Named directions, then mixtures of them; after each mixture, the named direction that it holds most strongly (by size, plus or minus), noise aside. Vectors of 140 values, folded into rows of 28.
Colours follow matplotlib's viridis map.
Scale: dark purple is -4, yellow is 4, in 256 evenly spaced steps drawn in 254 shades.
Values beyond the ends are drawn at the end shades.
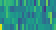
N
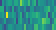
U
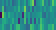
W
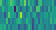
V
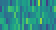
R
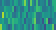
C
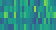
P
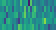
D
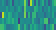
C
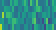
C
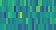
V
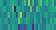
V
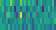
V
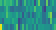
N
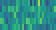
R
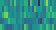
P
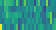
N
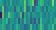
W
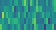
C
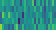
N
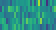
R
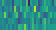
V
